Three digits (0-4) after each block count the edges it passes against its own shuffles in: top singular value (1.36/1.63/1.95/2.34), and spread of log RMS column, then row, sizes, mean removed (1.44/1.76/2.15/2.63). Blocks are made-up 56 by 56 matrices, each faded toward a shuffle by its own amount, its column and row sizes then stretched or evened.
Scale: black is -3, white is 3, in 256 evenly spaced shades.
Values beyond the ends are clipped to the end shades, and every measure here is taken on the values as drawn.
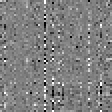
3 4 1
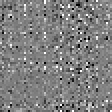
1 4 3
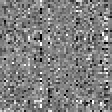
3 4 1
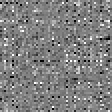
3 4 3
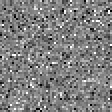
0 0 1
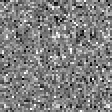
2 0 1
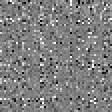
2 4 2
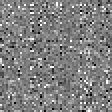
2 3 1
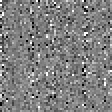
1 4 0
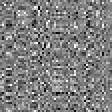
3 3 1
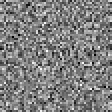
3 0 1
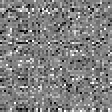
3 0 3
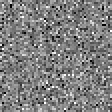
0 1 0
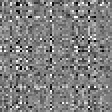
4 4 4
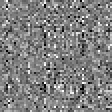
3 3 1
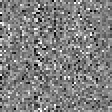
2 3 0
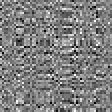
4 3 1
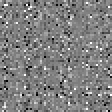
1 4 2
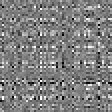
4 4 4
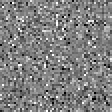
0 1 1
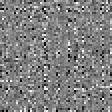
2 4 3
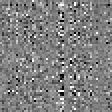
3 4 2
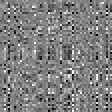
4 4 1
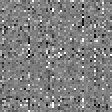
1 3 3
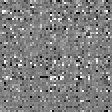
0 3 4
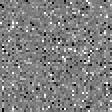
1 2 0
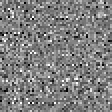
2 0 3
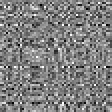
4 0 4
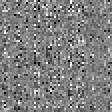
1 4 1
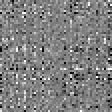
3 4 3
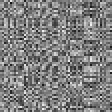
4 4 0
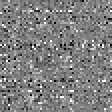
2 2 4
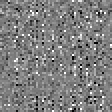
1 4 2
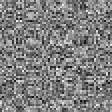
3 0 2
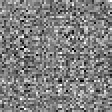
3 2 1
